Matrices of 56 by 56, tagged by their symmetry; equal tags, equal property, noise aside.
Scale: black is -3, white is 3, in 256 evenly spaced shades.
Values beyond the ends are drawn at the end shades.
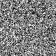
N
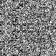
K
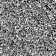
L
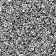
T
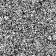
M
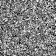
L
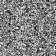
K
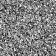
L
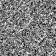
T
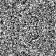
K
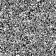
M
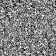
M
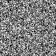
K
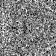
K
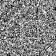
T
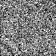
L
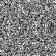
K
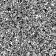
T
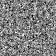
N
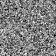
L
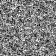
M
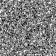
T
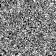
L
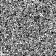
L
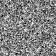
L
